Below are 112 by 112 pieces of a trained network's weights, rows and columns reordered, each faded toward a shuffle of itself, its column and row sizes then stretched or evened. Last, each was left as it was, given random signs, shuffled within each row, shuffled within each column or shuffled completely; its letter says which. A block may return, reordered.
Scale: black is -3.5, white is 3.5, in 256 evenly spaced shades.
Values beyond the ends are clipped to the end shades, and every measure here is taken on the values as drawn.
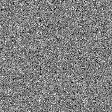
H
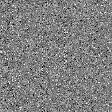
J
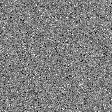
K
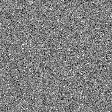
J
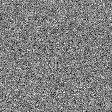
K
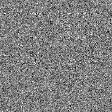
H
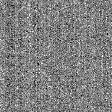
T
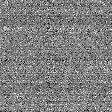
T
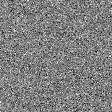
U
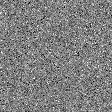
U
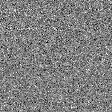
K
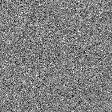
J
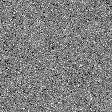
U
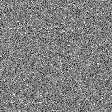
K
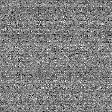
T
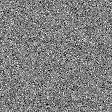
U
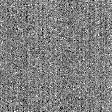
T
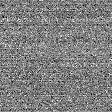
K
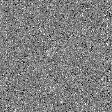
J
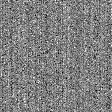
J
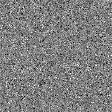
H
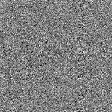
T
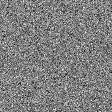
U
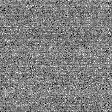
T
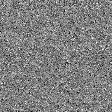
K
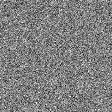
J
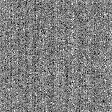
J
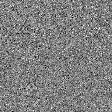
H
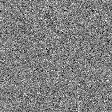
K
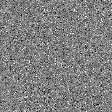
J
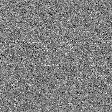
K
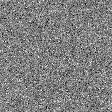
U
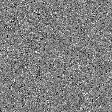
J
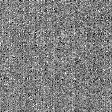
T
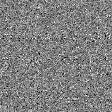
H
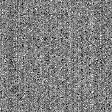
T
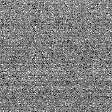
T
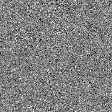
H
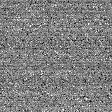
K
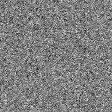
H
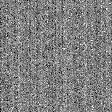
J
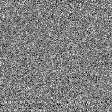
T
